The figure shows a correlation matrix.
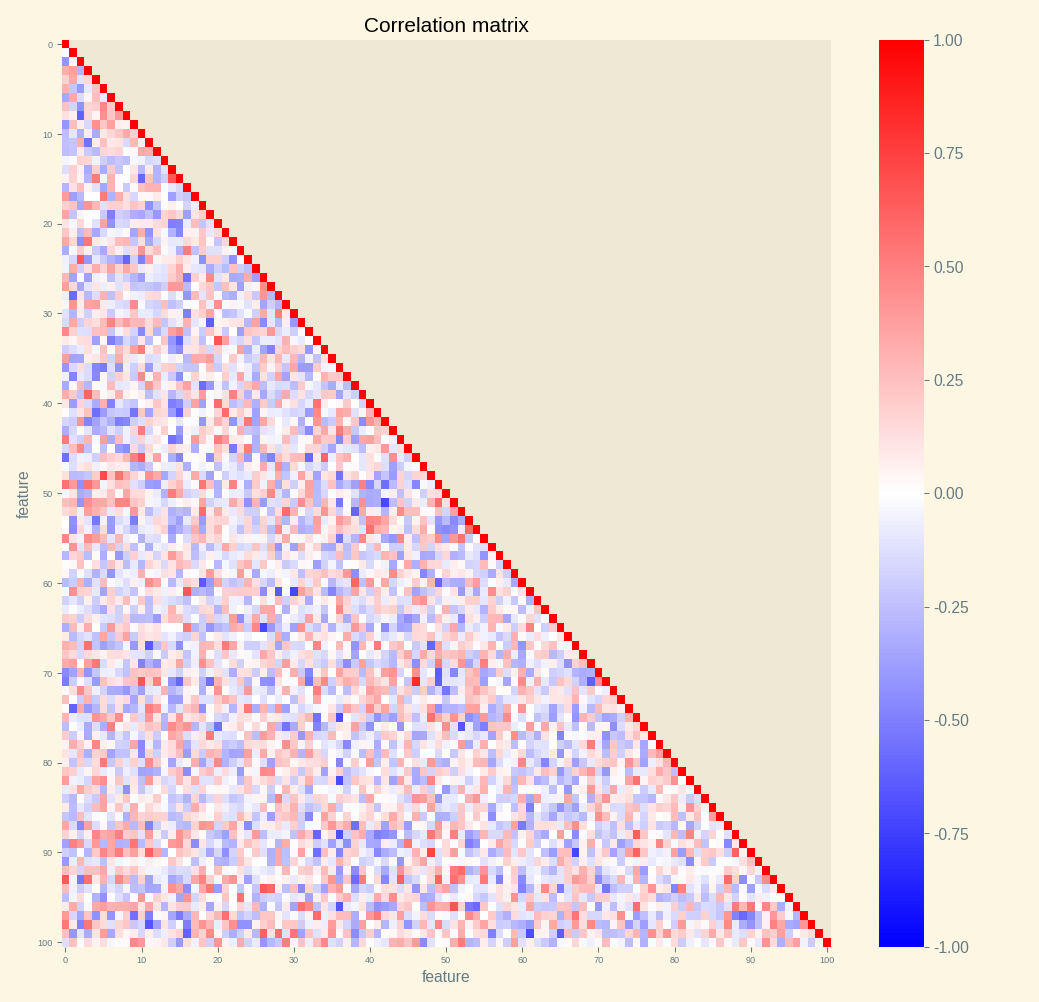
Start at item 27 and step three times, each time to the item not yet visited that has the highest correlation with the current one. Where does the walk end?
99
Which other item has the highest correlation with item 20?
33
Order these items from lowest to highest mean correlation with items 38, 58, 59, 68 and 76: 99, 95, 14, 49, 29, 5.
29, 5, 99, 49, 95, 14
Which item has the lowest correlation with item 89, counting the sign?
97
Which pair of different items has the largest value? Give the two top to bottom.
46, 71
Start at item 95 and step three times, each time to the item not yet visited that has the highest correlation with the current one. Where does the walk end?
61
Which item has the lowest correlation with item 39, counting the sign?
42
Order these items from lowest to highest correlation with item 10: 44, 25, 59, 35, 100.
25, 35, 44, 59, 100
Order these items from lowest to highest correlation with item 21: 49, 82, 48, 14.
14, 48, 82, 49
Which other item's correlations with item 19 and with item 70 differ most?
71
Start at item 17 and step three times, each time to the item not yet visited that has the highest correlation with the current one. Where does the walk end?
90
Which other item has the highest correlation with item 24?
2
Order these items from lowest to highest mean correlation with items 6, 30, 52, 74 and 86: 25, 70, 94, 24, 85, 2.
25, 94, 24, 2, 70, 85
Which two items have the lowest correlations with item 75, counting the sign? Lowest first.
36, 33
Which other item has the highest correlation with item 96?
51
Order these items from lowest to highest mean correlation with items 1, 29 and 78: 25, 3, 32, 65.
65, 32, 25, 3
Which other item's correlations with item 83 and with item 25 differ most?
8
